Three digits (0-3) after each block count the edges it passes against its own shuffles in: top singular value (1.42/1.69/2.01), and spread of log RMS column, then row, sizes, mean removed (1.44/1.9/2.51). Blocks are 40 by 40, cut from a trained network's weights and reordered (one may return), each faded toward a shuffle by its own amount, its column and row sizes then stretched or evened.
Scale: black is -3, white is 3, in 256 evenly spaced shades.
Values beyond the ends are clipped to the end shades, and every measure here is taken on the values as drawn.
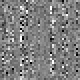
0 3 0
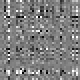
3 3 3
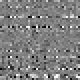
1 1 3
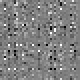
0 3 2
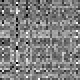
2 2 0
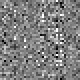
1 2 1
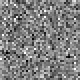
1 0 0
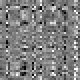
3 3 2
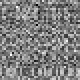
3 0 0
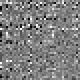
2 3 2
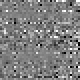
1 2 3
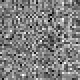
2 0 0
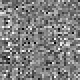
1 1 2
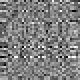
3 0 2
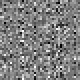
1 3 0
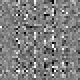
1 3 1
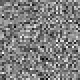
1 0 0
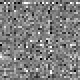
0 2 2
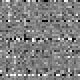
1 1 3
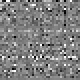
1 2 3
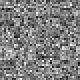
2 0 0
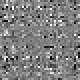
0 2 3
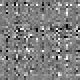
2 3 2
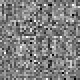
2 0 1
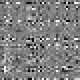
2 2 3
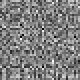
3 0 1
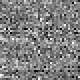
1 1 1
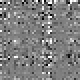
1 3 3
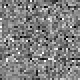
0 0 2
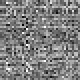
2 1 0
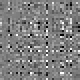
2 3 3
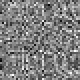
2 1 0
